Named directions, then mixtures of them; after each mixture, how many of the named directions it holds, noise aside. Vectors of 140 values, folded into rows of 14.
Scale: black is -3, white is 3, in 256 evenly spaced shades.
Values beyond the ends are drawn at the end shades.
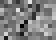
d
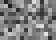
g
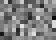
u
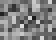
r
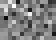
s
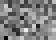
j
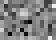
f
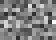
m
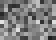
four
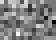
three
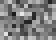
three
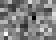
two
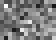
two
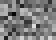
three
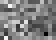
three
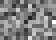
three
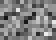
four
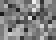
two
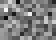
two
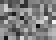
two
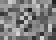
four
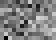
two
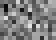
three
